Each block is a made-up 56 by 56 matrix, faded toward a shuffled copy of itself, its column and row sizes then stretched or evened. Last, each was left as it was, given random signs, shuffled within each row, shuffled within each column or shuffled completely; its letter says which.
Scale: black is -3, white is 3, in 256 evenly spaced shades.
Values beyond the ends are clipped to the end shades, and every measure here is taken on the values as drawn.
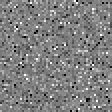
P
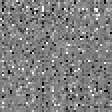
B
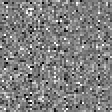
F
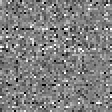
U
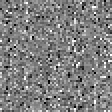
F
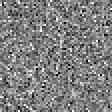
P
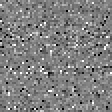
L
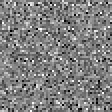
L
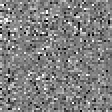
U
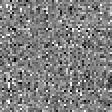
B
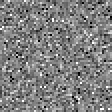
P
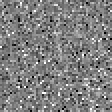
P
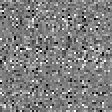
B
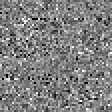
L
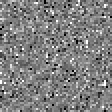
F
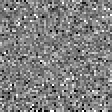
L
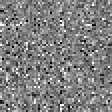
B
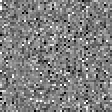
F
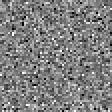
P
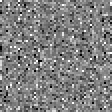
F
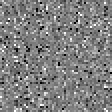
F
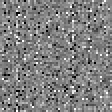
F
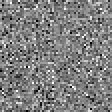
F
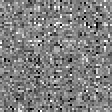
B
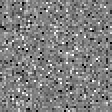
F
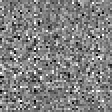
U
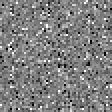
F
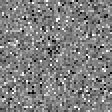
P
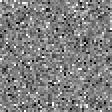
P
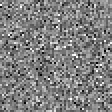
P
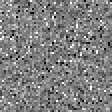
P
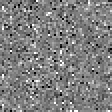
F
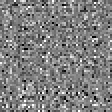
B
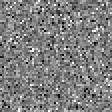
P
